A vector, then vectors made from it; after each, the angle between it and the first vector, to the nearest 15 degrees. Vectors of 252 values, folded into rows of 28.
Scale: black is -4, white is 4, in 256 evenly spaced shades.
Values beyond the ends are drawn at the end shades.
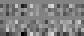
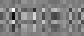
90 degrees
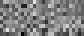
45 degrees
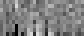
60 degrees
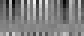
90 degrees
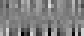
75 degrees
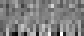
60 degrees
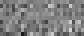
30 degrees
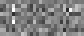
120 degrees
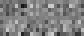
30 degrees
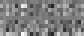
165 degrees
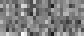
150 degrees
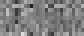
135 degrees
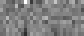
75 degrees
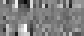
90 degrees
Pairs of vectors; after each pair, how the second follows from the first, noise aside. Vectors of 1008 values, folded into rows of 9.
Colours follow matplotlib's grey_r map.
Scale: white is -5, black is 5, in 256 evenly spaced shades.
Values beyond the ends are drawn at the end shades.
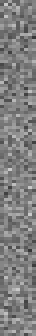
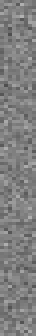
reversed, shrunk.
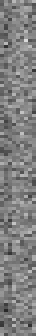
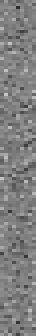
wrapped around, negated, partly zeroed.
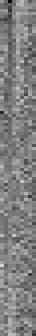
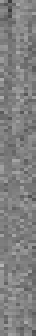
shrunk.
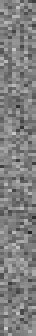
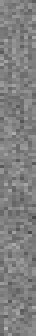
shrunk.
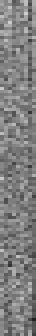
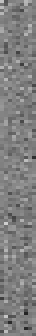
reversed, negated, partly zeroed.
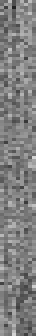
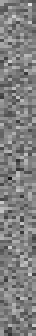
shuffled.
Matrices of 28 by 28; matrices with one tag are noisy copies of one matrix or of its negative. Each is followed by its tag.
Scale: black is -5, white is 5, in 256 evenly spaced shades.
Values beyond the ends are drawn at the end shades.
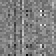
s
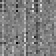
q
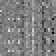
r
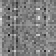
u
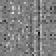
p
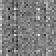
u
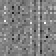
p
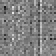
p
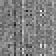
s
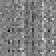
r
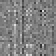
s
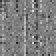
q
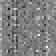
u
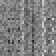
r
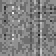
p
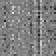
p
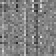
q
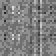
p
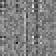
q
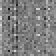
u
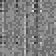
q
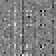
s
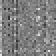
u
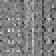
r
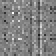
p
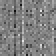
s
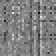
p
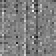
q
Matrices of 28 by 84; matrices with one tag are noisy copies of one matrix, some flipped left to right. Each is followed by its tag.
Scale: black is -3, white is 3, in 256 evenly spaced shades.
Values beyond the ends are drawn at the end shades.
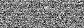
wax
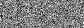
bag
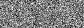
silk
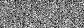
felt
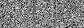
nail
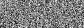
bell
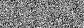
silk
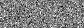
bag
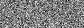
felt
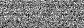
wax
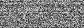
wax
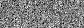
felt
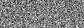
felt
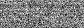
wax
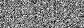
nail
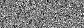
bag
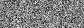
felt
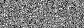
bag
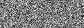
bag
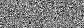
bag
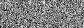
bell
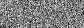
bell
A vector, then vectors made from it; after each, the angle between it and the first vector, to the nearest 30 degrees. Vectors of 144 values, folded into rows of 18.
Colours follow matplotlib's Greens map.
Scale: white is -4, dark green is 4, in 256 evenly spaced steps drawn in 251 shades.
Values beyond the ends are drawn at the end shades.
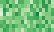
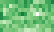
120 degrees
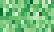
150 degrees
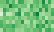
30 degrees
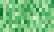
150 degrees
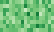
60 degrees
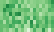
90 degrees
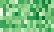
30 degrees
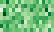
60 degrees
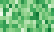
30 degrees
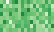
120 degrees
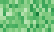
30 degrees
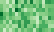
120 degrees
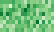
120 degrees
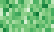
30 degrees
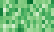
150 degrees
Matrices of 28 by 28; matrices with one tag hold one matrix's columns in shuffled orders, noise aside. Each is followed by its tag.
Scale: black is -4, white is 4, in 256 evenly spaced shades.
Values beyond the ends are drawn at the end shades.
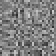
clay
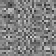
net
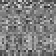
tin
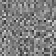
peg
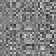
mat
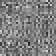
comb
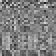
tin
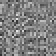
peg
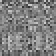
tin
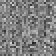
comb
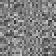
peg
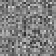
comb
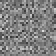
net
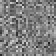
comb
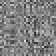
comb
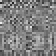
tin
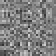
clay
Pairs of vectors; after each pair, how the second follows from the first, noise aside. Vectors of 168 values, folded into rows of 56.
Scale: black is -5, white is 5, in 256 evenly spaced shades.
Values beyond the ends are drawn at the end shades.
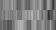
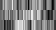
scaled up.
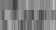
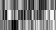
wrapped around, scaled up.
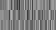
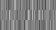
negated, partly zeroed.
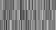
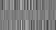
negated, partly zeroed.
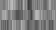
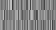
sign-scrambled.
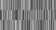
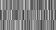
copied.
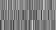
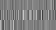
negated, partly zeroed.
